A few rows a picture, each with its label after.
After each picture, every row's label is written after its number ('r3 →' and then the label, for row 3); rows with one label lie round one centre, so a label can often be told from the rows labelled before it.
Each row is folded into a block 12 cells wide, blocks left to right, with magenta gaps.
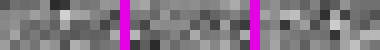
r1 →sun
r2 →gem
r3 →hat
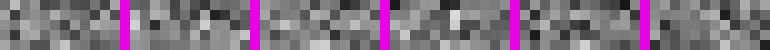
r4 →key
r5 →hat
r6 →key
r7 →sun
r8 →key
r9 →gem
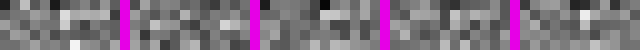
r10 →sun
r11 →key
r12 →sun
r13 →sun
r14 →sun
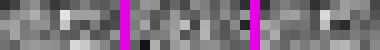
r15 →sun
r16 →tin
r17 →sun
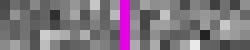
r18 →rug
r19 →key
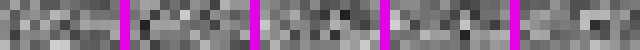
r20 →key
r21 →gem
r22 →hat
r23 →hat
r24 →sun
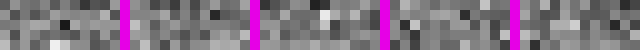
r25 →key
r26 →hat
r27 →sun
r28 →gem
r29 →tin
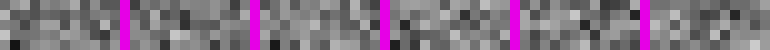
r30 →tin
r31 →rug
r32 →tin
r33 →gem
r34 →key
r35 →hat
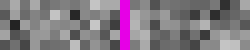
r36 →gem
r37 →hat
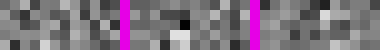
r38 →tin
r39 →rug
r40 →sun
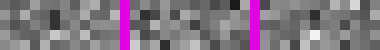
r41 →rug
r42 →key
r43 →rug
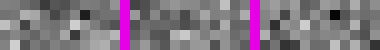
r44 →hat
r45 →rug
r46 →gem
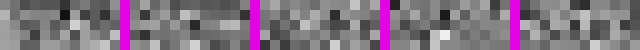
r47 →hat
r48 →key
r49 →gem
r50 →rug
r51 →sun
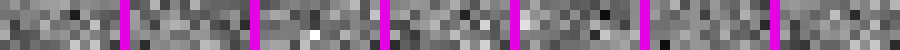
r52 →gem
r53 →tin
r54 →rug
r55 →gem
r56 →hat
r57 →tin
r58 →gem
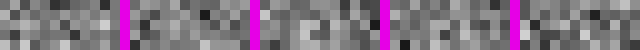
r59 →key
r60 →gem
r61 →tin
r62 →tin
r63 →gem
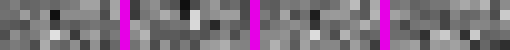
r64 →rug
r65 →sun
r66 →rug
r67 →rug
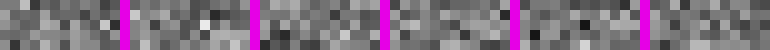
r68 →tin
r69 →hat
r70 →gem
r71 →key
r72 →key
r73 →tin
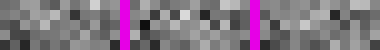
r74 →gem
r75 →gem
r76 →gem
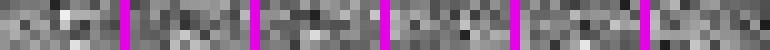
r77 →sun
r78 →rug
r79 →rug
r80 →hat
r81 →key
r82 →tin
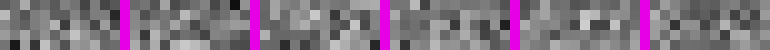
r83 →tin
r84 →key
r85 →gem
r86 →tin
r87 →sun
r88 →hat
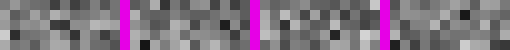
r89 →key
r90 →tin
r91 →hat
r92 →gem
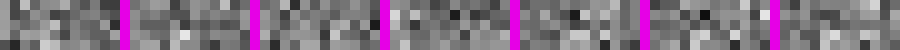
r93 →tin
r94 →rug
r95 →tin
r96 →hat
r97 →rug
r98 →rug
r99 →rug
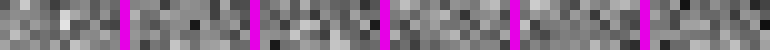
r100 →sun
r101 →tin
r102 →tin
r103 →gem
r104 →gem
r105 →tin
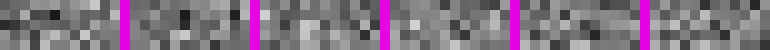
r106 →rug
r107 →rug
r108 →tin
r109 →key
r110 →key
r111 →key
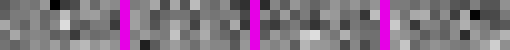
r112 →sun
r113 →tin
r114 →rug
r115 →hat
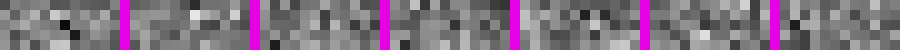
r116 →key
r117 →sun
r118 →tin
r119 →tin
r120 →hat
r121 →rug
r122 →gem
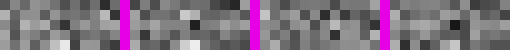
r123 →key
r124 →key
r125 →hat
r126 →key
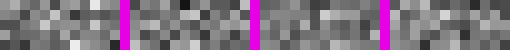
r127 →gem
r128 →key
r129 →sun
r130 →key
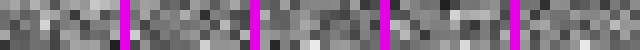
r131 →gem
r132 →gem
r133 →tin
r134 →sun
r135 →key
